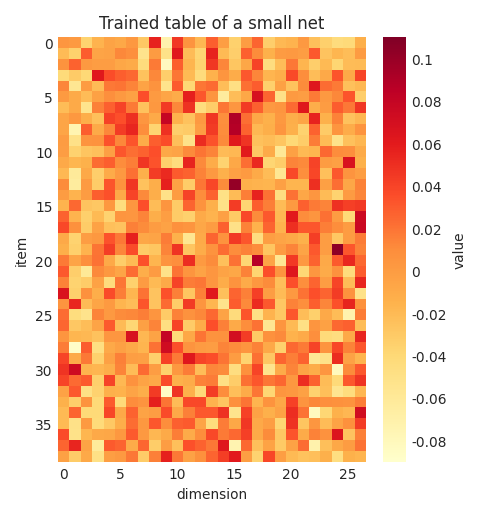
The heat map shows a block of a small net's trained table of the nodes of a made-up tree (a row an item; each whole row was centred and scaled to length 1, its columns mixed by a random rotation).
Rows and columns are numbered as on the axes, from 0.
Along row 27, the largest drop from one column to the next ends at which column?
10
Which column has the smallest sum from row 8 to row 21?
1
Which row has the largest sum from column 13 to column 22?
7
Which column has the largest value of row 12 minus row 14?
9
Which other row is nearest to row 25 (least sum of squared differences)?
21
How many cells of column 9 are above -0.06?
36
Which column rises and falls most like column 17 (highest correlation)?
25
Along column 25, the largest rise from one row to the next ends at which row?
26
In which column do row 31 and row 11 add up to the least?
14
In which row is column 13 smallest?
35
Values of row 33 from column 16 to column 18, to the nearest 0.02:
0.02 -0.02 0
